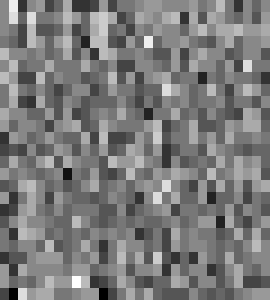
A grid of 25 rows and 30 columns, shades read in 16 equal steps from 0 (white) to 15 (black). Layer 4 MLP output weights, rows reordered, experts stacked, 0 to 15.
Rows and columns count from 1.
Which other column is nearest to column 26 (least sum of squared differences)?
7
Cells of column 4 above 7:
10
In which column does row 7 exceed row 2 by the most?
4
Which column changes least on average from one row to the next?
25
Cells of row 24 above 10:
5
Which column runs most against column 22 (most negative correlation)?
14
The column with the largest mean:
21
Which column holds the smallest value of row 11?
18
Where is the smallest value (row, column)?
24, 9
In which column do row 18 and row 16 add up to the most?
1
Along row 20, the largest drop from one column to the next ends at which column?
3
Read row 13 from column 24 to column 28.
5 7 8 9 10
